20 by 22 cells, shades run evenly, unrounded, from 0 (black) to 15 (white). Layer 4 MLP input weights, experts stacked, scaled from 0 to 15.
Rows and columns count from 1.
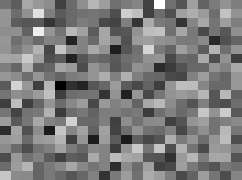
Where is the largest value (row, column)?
1, 15
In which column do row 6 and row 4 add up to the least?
11
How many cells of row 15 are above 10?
2
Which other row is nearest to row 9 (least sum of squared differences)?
14
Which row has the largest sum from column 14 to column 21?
6
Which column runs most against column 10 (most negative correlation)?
19
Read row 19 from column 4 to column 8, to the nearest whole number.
6 7 8 10 8
